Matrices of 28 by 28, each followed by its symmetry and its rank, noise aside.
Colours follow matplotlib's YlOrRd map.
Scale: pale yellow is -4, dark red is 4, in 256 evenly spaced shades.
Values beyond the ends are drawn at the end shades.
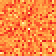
symmetric, rank six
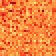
no symmetry, rank eight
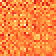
symmetric, rank four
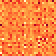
antisymmetric, rank four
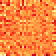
no symmetry, rank four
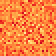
symmetric, rank eight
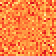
no symmetry, rank eight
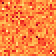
symmetric, rank eight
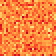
antisymmetric, rank eight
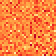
no symmetry, rank eight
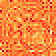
symmetric, rank six
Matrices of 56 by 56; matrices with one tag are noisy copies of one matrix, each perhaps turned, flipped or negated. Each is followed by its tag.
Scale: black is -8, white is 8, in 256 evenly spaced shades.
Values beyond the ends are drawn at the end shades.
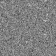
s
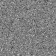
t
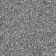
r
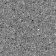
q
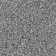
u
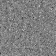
u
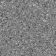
s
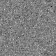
r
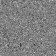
s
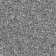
r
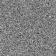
u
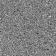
u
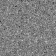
q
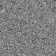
r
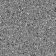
t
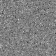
t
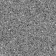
r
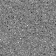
r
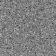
q
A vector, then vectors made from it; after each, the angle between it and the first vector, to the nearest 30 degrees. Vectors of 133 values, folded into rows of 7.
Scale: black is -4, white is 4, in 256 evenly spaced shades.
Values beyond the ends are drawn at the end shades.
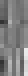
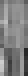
150 degrees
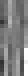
30 degrees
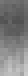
60 degrees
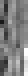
30 degrees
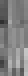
30 degrees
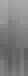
120 degrees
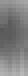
90 degrees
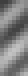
90 degrees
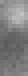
90 degrees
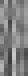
120 degrees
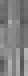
30 degrees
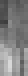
60 degrees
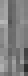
150 degrees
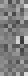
90 degrees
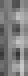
90 degrees
